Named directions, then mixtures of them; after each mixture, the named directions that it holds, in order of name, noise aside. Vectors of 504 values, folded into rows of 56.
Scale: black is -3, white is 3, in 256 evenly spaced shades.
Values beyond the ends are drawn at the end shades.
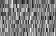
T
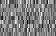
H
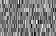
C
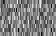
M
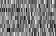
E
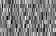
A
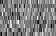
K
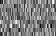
E, H, K.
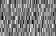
H, T.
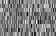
C.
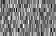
M.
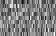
M, T.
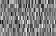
H.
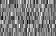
H.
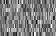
C, E.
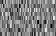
C, E, K.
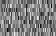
E, M.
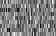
E.
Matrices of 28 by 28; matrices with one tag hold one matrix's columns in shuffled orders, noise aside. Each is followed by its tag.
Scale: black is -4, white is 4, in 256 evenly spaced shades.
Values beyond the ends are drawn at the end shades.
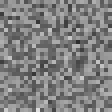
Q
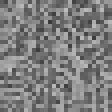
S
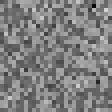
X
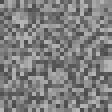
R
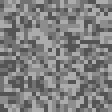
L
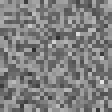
R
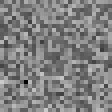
Q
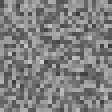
R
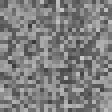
S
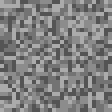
L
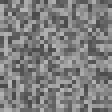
S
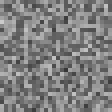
L
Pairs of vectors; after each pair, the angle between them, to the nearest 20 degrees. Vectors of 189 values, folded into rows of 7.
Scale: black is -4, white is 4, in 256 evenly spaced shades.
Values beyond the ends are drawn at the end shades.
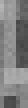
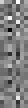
100 degrees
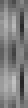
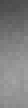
80 degrees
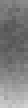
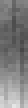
20 degrees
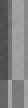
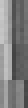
160 degrees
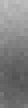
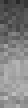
160 degrees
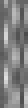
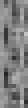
160 degrees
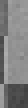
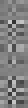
80 degrees
